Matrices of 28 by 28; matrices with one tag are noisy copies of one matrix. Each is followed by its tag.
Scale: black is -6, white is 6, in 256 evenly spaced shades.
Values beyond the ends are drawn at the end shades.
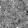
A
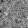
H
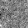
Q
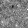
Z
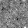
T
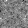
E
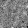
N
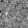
H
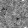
T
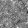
A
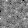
E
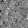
H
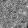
N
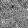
Z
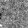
Q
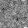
T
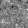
Z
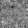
Z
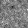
Z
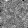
E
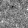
Z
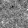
Z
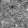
Z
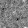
T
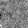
Q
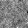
A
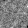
N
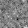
T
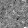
T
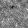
Z
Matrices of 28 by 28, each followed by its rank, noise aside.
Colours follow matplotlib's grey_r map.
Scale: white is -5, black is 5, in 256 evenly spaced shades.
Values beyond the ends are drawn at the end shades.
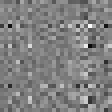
three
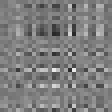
one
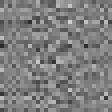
four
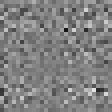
four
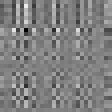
one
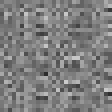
four
